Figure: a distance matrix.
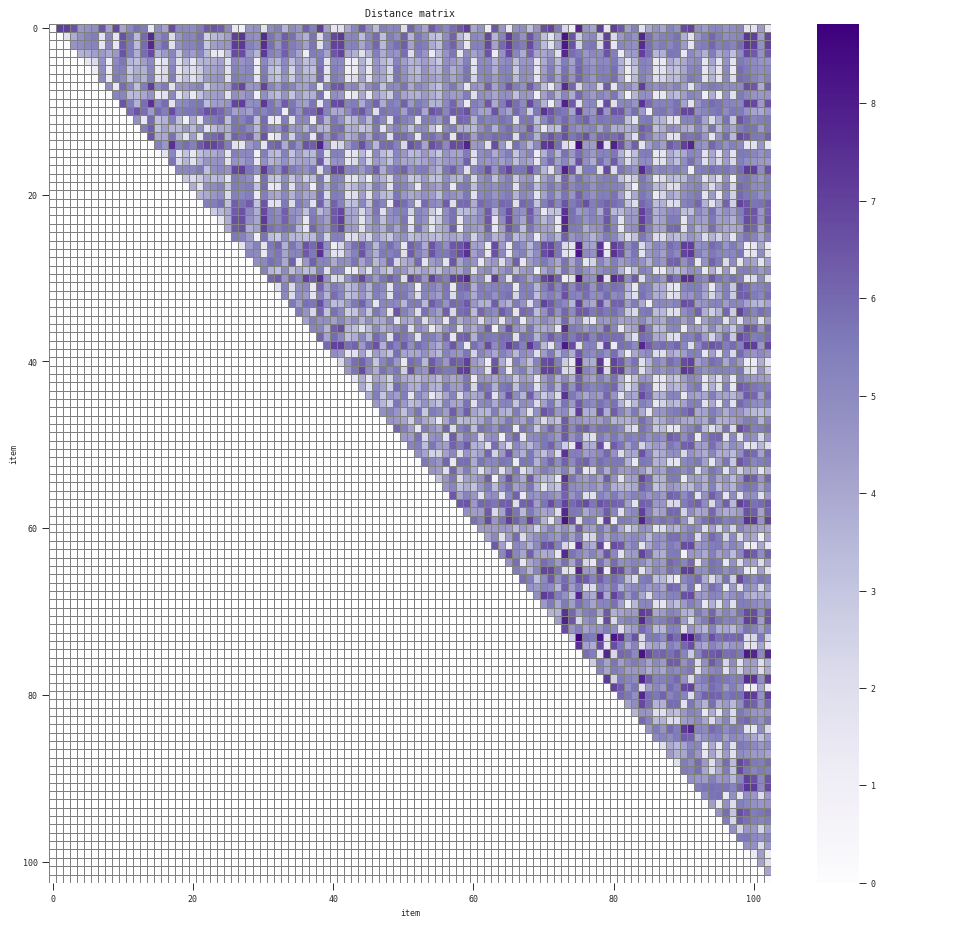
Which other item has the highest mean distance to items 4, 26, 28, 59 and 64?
57
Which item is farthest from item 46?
75
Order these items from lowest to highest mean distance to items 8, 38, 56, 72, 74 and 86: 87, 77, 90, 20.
87, 20, 77, 90
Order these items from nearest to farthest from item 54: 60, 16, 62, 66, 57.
60, 16, 66, 57, 62
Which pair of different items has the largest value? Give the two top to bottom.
73, 75
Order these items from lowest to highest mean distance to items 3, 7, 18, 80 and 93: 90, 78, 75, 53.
90, 78, 75, 53
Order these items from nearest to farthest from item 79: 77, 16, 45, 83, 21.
77, 16, 45, 83, 21
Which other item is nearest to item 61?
101
